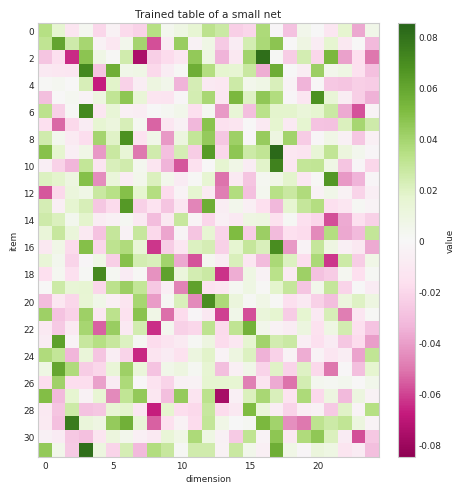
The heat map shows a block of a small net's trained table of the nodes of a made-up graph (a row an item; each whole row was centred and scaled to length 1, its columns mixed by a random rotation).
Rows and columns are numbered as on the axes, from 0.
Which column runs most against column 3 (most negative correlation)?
24
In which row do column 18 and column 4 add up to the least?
26
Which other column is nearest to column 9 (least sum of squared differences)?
22
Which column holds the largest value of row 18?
4
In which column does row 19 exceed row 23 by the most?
11
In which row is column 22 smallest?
21
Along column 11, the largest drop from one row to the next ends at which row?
20
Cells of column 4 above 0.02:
4
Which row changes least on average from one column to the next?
14
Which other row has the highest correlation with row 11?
6
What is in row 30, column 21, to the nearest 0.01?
0.02
